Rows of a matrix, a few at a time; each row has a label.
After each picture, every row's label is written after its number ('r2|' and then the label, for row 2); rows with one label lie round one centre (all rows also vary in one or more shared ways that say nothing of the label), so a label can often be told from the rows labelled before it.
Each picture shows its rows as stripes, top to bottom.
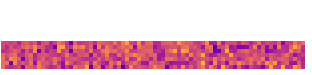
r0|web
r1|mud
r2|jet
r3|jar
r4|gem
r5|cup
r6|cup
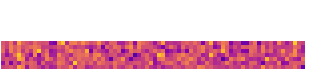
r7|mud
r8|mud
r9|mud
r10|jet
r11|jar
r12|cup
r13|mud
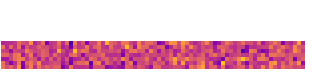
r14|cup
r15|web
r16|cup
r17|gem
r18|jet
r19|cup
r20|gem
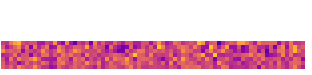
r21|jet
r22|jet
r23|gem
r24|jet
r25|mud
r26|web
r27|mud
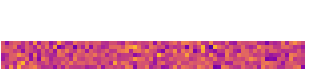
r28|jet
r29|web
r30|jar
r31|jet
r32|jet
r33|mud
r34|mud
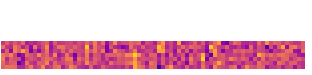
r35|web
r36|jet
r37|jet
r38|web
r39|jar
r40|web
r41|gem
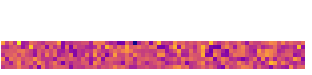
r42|gem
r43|cup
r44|web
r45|web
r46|mud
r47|cup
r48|jet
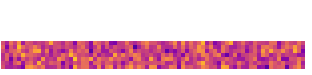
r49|jar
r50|mud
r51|mud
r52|mud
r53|cup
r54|cup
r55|cup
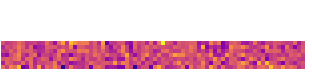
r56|jar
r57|jar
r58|jar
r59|jet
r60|gem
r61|web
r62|gem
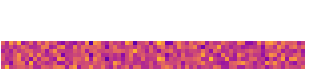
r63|web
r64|web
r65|cup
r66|cup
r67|jet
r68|cup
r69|gem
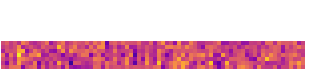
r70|web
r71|gem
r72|mud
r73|mud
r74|web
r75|jet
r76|jet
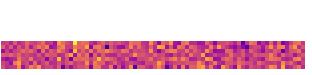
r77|cup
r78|web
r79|cup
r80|jar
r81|cup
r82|jet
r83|cup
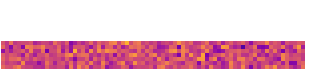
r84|web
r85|cup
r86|cup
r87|jar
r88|jet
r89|jar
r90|jar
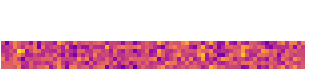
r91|jet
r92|jet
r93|mud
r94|jet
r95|jar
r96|gem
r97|gem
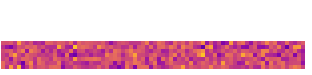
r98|jar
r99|cup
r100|mud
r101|jet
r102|cup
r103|gem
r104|gem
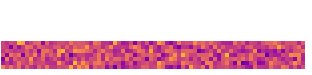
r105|mud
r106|cup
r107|jar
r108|jet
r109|cup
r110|cup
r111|jar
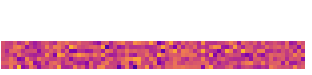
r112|jar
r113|gem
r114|jet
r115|jar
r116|web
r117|gem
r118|gem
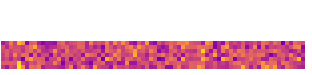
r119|mud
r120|mud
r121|cup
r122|jet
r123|cup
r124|gem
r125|mud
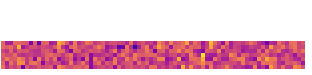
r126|jet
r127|gem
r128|web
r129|jar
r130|web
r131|mud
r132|jar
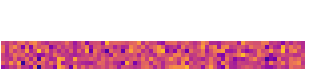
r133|mud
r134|jet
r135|web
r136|jet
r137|jet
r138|gem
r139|jet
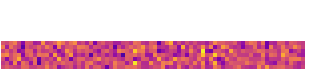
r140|gem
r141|jar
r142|jar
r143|gem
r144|jet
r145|jet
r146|web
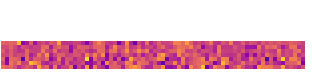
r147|gem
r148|web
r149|web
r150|web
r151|jet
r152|mud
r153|web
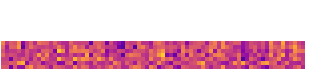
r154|gem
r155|gem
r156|jar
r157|web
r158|cup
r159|mud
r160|cup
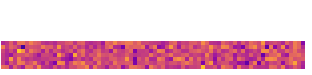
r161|mud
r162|gem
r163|mud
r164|cup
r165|web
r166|mud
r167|cup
